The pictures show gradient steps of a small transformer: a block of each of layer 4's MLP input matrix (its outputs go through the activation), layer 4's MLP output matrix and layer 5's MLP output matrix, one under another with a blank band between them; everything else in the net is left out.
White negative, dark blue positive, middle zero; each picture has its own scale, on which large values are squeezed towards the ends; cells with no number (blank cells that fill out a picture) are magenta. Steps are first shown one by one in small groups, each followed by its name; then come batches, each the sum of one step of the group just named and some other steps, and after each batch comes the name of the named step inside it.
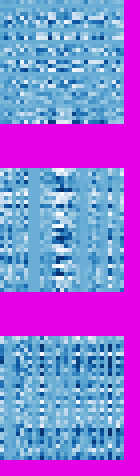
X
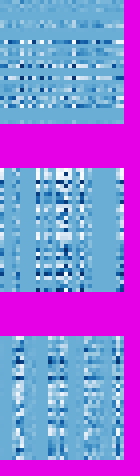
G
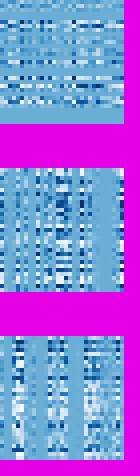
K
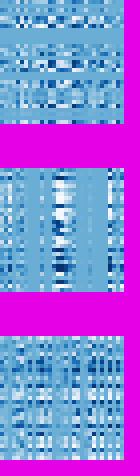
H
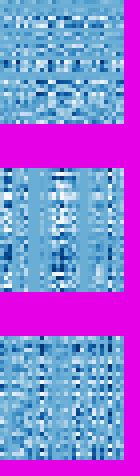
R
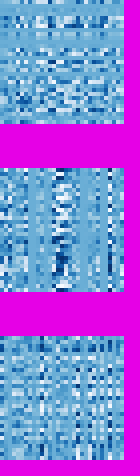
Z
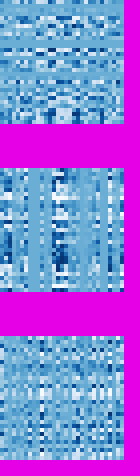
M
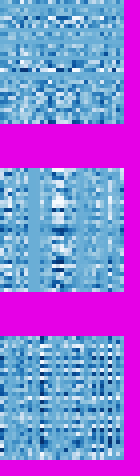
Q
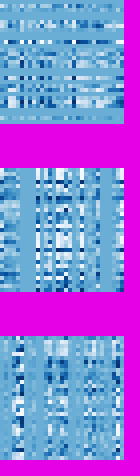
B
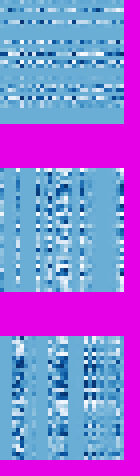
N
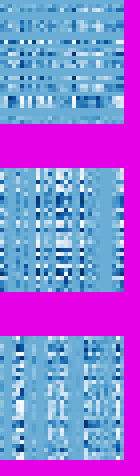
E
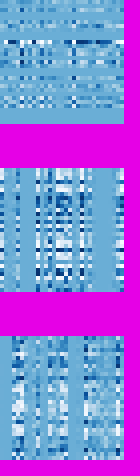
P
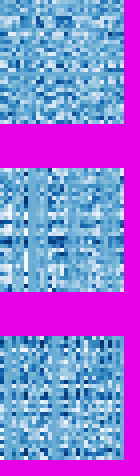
M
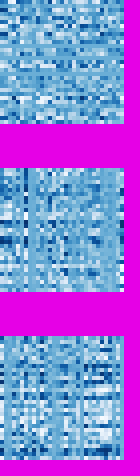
N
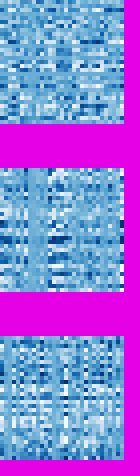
X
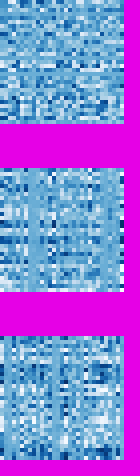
R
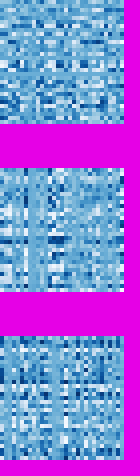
Q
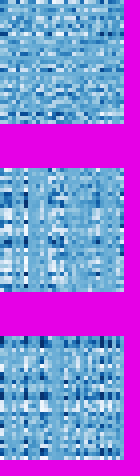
Z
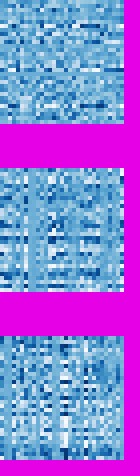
K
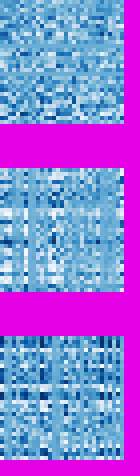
B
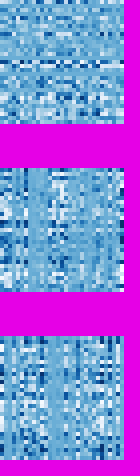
R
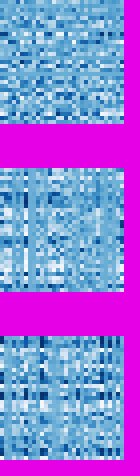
P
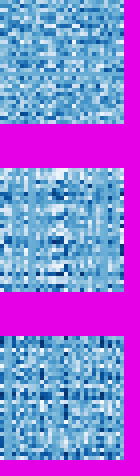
G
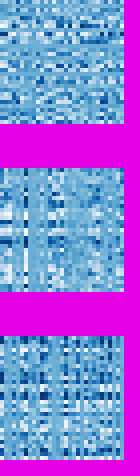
Z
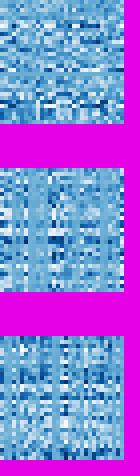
R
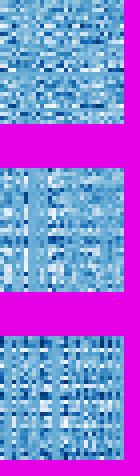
R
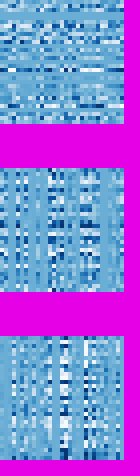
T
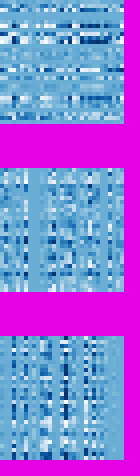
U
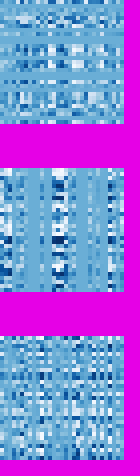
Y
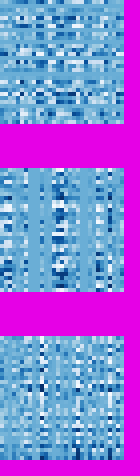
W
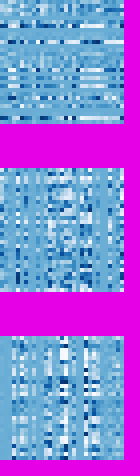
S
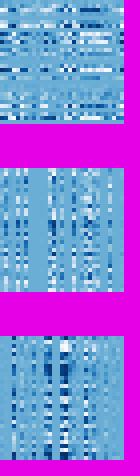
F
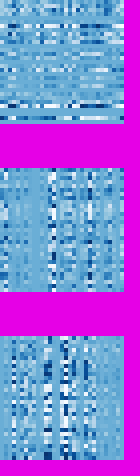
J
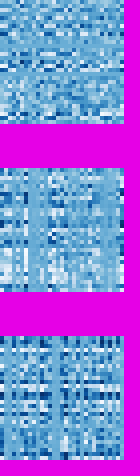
F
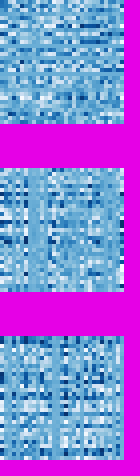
U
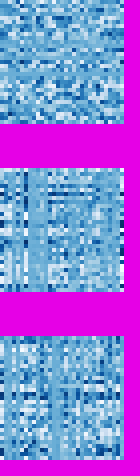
W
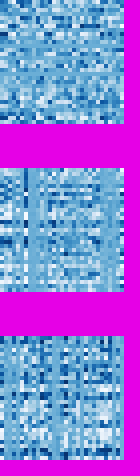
F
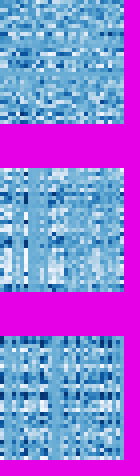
Y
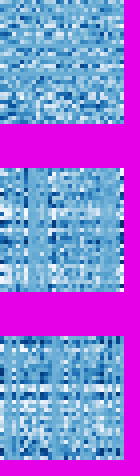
J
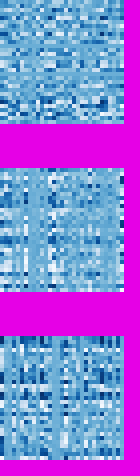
J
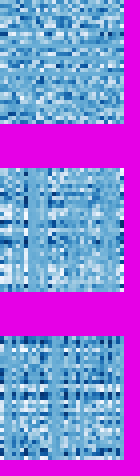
U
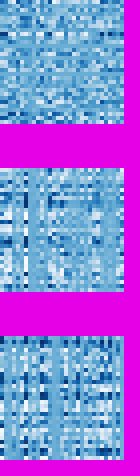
S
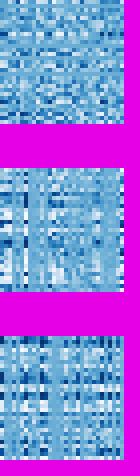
S
